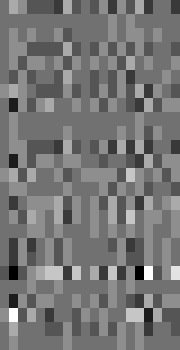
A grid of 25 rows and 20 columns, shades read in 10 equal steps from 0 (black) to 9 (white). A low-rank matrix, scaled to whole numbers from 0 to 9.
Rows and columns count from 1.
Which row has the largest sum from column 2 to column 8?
23
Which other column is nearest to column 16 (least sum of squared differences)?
2
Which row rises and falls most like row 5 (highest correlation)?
16
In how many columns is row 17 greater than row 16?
3
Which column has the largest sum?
8
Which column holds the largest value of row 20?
17
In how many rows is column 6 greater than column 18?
7
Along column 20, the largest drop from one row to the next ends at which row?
21
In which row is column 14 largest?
11
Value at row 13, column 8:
3
